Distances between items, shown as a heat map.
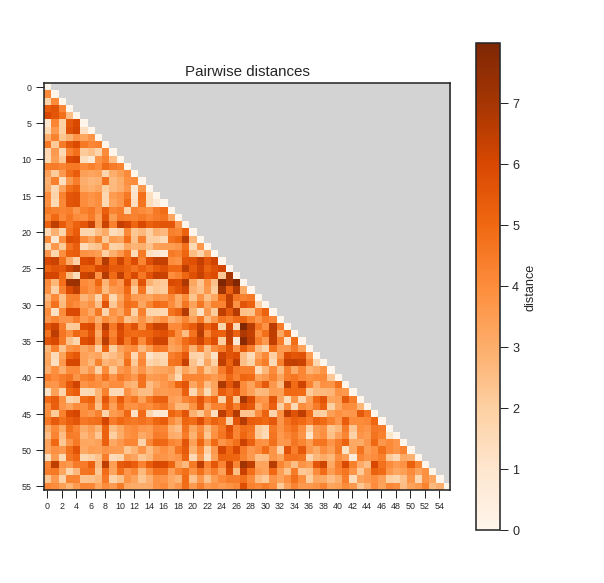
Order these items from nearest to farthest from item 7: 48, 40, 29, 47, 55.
29, 48, 47, 55, 40
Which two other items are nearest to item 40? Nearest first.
18, 39
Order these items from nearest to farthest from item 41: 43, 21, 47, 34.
21, 47, 34, 43
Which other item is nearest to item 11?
17
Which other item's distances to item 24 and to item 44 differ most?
34
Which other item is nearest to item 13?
2
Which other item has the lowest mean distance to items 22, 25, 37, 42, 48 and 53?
51
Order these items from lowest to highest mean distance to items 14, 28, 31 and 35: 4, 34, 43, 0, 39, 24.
39, 0, 43, 4, 24, 34
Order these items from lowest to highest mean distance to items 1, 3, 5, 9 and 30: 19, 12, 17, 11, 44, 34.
12, 44, 17, 11, 34, 19
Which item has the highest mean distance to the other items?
25
